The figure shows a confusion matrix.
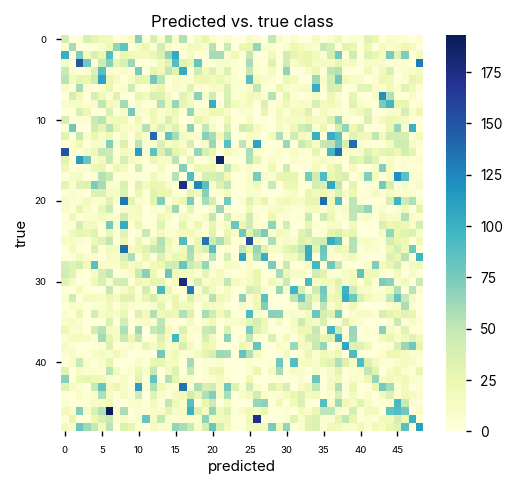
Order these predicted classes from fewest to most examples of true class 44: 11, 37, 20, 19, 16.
11, 16, 37, 19, 20
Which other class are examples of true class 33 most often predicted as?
27
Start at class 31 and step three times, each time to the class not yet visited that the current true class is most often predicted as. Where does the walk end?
35
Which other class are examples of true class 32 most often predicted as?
38
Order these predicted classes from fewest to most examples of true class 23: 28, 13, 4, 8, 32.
32, 4, 13, 28, 8
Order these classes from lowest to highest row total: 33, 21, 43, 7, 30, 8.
33, 21, 7, 8, 30, 43
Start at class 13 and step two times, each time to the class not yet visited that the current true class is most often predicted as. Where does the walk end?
24
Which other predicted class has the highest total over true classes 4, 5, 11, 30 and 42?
16
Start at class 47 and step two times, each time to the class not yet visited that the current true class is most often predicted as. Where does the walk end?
8
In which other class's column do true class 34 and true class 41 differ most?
25
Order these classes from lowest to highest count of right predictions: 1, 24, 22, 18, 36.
22, 1, 24, 36, 18
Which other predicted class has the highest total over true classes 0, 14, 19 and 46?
6
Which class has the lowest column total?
23
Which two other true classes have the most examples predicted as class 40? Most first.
29, 21
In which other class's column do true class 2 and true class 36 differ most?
15
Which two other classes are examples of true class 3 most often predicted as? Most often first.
2, 48
